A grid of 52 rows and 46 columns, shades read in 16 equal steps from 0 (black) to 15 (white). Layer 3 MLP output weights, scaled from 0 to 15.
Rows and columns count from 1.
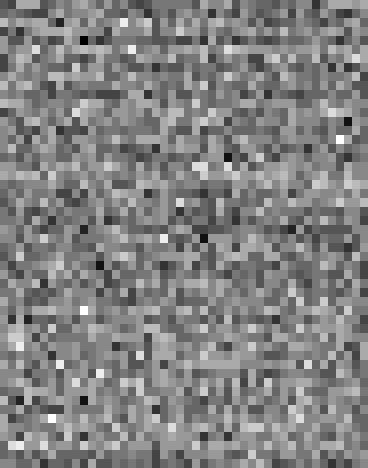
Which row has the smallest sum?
5
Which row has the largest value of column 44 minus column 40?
1
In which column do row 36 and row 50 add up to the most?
3
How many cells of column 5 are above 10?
4
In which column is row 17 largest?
2
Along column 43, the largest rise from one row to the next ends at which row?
16
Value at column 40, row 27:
4
